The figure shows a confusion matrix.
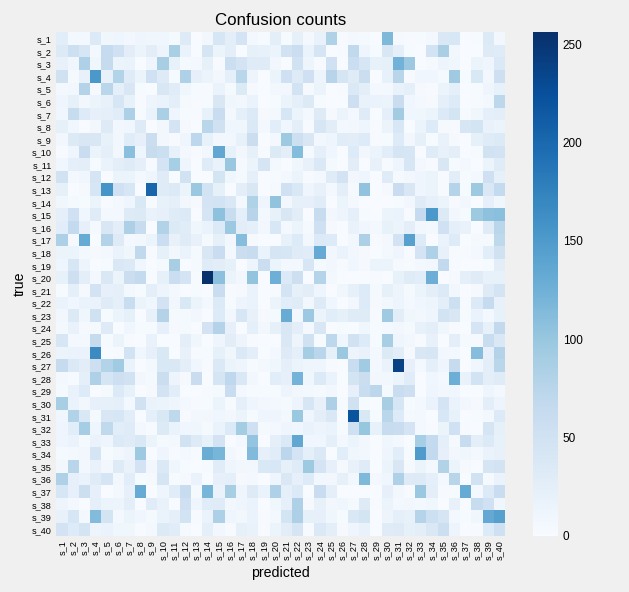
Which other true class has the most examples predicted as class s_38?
s_26
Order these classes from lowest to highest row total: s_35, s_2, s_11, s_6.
s_6, s_11, s_35, s_2
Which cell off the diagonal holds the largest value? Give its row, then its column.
s_20, s_14
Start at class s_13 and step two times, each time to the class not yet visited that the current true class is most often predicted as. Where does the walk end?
s_21
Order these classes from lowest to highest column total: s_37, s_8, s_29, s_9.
s_29, s_37, s_9, s_8
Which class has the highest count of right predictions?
s_4
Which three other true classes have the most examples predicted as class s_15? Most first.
s_10, s_34, s_20
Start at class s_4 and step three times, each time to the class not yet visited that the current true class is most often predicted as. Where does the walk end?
s_22
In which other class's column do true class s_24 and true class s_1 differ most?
s_30
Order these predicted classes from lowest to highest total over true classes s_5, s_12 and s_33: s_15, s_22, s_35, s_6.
s_35, s_6, s_15, s_22
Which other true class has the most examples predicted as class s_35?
s_2
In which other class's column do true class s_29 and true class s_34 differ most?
s_33
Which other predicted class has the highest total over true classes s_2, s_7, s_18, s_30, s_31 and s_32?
s_27
